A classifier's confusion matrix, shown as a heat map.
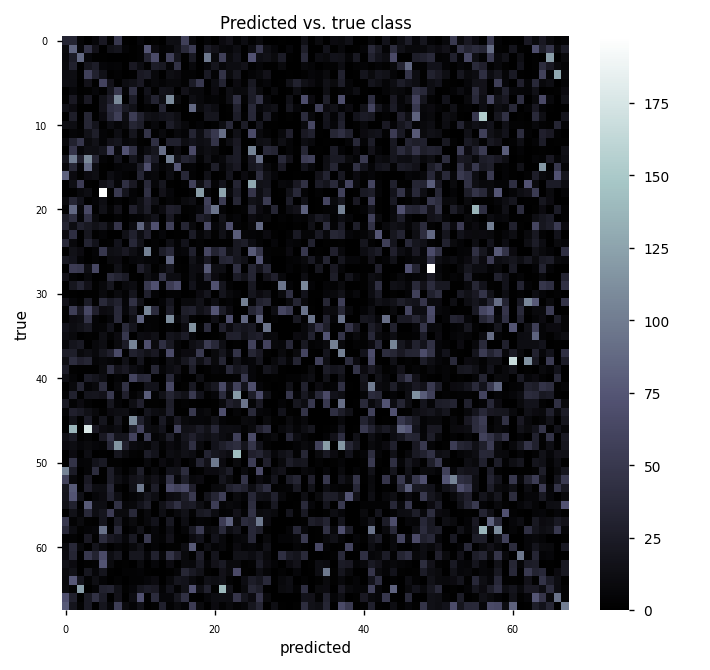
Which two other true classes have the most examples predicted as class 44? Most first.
36, 65
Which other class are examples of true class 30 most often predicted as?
47
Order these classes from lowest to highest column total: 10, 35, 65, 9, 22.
22, 65, 10, 9, 35
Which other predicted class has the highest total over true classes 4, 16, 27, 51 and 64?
49
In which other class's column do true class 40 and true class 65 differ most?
21
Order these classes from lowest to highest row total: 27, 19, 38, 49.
19, 49, 27, 38
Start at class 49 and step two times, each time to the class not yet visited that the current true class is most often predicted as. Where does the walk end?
42
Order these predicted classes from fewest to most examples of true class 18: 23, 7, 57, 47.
57, 23, 47, 7
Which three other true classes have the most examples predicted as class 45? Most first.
46, 20, 59
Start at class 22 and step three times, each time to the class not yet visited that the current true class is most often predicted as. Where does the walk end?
14
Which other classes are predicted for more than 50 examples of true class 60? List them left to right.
17, 34, 38
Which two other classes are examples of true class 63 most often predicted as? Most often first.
35, 23
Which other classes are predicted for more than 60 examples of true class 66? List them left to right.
0, 10, 63
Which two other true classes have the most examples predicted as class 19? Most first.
2, 27
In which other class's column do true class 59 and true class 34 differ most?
17
